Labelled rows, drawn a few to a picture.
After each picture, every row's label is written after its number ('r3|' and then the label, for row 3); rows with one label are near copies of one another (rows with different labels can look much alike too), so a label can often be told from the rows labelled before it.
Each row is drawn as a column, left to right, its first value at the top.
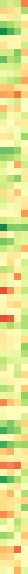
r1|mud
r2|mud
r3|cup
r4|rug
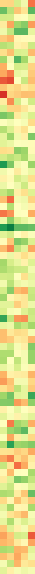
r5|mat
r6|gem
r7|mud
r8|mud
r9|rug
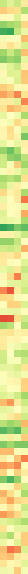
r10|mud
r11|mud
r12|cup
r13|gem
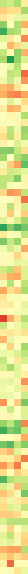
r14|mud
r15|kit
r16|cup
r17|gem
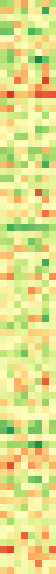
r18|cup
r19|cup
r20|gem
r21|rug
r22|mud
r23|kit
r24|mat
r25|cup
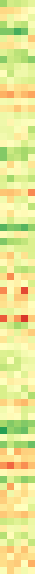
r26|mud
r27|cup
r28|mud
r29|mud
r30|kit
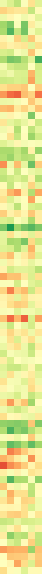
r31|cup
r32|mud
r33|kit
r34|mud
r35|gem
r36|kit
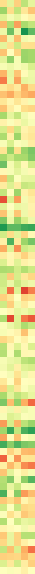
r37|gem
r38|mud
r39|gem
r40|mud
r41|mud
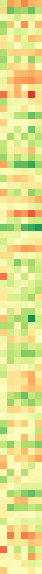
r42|cup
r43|rug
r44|mat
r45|rug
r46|mat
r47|gem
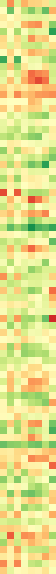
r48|kit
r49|rug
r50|kit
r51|rug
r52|gem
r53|gem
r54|mat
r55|mud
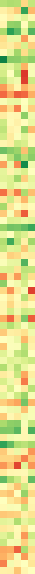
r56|kit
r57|mud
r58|cup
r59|mat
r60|mud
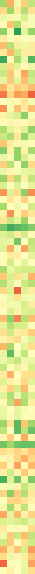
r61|kit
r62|rug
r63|mud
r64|gem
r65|kit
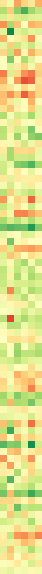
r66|gem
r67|mud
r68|rug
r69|mat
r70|gem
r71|rug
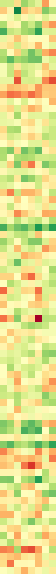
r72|mud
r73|kit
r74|mat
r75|cup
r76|cup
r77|mud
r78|rug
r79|gem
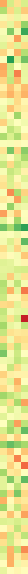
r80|rug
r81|kit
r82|gem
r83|mud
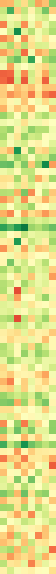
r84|gem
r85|mat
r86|mud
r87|gem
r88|kit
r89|rug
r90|mat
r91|cup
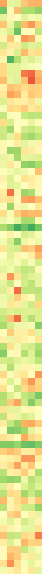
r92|rug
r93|kit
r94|mud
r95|gem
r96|gem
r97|rug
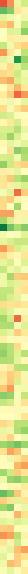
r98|rug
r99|rug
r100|kit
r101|cup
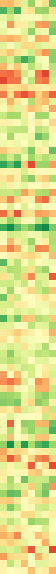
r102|mat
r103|gem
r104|mat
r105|kit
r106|cup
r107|gem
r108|gem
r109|cup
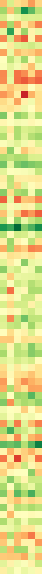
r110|gem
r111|mud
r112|gem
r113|mat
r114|rug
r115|gem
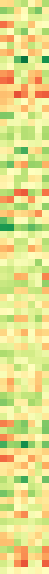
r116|gem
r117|gem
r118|kit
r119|kit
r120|gem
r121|mat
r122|kit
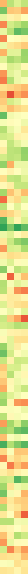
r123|gem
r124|cup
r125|mud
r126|mud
